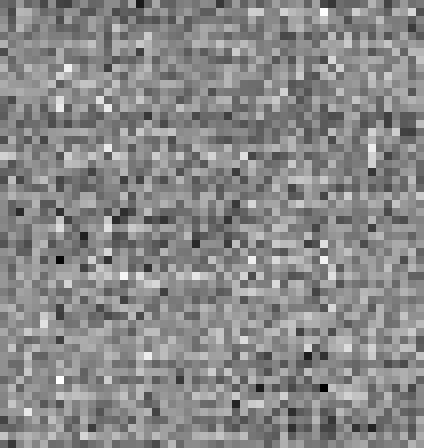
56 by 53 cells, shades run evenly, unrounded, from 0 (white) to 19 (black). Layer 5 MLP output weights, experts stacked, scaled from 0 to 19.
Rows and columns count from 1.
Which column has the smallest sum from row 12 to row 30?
14
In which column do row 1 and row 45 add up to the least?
47
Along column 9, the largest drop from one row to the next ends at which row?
9
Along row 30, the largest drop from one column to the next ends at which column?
12
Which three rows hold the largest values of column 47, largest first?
54, 22, 29
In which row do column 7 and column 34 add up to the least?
11
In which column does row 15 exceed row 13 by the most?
13
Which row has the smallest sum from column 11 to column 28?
35
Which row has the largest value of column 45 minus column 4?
52
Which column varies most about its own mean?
8
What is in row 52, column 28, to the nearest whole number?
6
